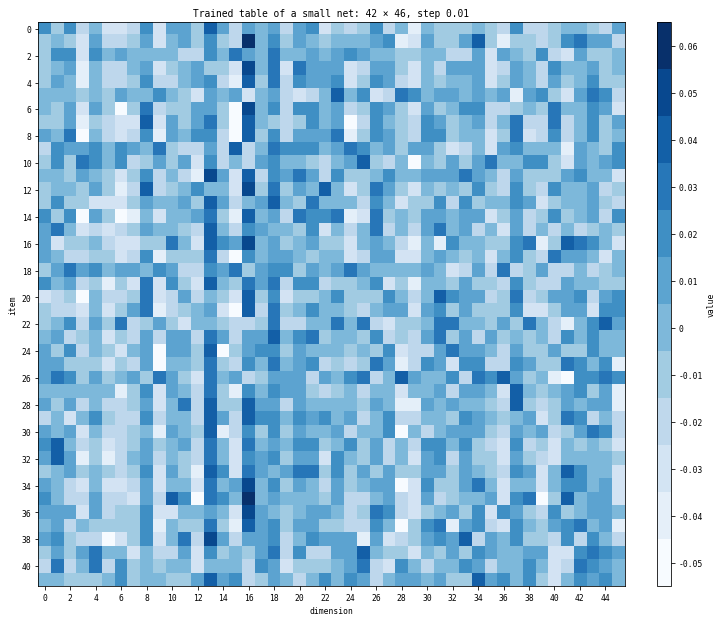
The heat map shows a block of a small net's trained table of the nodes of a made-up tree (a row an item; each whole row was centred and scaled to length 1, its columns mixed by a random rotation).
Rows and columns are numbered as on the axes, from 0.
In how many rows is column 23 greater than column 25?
26
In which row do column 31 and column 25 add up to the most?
22
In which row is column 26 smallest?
5
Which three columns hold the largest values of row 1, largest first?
16, 34, 42
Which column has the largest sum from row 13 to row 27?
13
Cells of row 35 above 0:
18
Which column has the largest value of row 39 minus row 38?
25
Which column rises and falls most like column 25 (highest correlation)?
6
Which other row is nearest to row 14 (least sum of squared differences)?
8
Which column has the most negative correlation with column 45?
41
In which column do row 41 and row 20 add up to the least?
3
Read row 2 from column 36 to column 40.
0.01 0 -0.01 0.02 -0.02
